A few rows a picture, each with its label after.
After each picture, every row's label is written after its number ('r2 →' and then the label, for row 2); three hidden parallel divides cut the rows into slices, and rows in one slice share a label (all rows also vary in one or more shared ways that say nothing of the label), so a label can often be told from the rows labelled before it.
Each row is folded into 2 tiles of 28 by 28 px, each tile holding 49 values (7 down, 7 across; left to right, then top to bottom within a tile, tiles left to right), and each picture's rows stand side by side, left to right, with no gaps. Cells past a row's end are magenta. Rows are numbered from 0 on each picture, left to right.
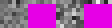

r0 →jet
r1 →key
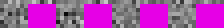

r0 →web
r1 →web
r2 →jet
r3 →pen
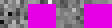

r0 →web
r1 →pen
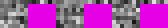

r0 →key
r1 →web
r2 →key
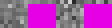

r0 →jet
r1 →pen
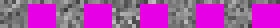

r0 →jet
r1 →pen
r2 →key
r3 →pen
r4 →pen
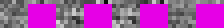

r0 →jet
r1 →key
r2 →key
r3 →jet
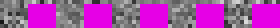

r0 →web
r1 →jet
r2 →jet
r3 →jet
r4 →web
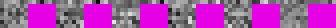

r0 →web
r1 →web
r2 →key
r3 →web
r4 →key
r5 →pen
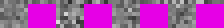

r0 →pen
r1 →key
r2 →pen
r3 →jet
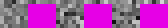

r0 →pen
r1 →web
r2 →web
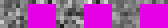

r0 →key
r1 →web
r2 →jet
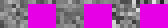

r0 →jet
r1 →jet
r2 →key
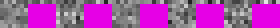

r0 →pen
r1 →key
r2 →jet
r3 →web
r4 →key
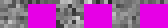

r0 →pen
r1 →web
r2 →pen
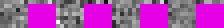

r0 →jet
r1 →key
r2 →web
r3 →pen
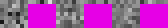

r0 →web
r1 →pen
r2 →pen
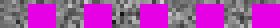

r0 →jet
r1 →jet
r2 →web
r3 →pen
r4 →jet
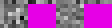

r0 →key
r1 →jet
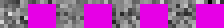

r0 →key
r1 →jet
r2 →web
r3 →web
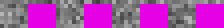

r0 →pen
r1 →jet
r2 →jet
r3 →jet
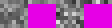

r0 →jet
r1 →key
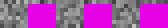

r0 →jet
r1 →pen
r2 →pen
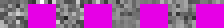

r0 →key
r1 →key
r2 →jet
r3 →jet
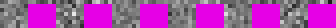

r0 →jet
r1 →key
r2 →jet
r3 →jet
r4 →pen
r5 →key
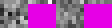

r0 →web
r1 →pen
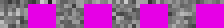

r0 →key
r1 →pen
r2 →jet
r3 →pen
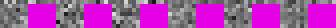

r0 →jet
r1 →web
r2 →web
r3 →pen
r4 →pen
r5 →pen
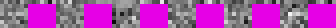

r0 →key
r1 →jet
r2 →web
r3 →key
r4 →key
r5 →key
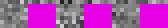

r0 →pen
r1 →key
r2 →pen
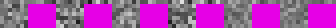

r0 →pen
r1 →key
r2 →pen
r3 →web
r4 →jet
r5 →jet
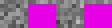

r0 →pen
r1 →jet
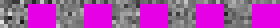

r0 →key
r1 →pen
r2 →pen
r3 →jet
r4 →jet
